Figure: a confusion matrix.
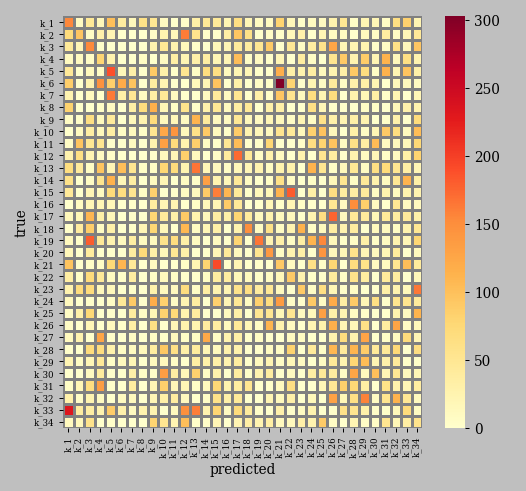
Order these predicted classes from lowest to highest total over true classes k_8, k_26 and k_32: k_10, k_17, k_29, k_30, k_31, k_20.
k_30, k_10, k_31, k_17, k_20, k_29
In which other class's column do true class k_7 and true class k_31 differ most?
k_5
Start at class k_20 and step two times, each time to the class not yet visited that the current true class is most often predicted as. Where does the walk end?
k_34
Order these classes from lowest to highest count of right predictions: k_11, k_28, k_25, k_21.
k_11, k_21, k_28, k_25
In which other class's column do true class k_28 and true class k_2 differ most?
k_12
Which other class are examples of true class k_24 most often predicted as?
k_21
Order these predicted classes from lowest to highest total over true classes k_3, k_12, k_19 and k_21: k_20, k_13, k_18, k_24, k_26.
k_13, k_18, k_20, k_24, k_26
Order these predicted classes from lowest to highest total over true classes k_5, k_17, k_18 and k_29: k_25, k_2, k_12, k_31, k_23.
k_2, k_25, k_23, k_31, k_12
